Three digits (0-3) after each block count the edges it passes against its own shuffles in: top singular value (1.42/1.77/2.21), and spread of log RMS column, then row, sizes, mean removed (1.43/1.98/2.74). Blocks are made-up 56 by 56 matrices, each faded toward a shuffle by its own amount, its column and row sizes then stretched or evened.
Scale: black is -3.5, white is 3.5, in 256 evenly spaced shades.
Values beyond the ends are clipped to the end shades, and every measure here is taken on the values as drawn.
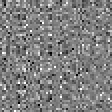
3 2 0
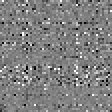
2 1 3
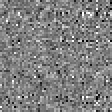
2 1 1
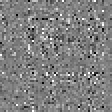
1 2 2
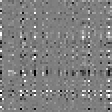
3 3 2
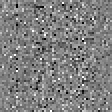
0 2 0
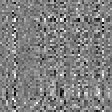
3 3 1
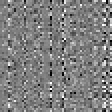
3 3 0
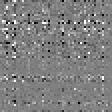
1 2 3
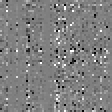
0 3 1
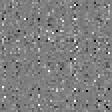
1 2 1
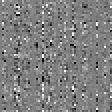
1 3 0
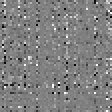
1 3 2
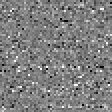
1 0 1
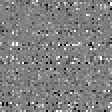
0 1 3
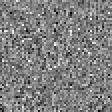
0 1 1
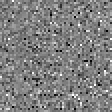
1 2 1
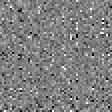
1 2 1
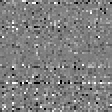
2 1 2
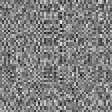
3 2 0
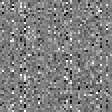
2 3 0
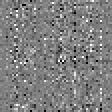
0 3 1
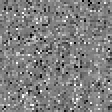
1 1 0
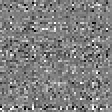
0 2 3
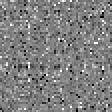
1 1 0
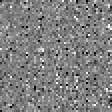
0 2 1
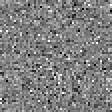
1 0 0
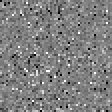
0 1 1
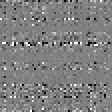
2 2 3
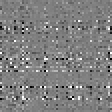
2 2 3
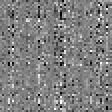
2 3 1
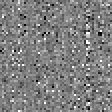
1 2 1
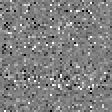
0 1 2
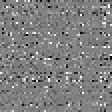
1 2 3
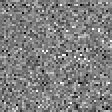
1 0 1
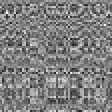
3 0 3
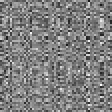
3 3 0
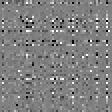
3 2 3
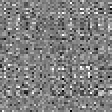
3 2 2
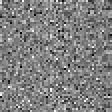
1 1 0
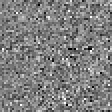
0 1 1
